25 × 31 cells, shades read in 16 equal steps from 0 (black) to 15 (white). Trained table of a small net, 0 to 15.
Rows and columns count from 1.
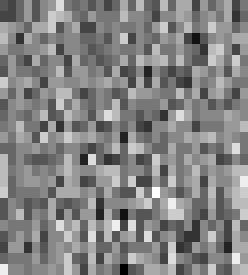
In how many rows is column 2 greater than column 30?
7
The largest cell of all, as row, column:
18, 20
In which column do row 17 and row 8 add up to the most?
1
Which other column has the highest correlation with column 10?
13
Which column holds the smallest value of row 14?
12
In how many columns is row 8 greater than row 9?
18
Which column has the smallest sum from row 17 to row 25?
16
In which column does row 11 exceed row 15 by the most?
14
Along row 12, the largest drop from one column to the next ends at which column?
8
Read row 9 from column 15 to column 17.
5 6 11
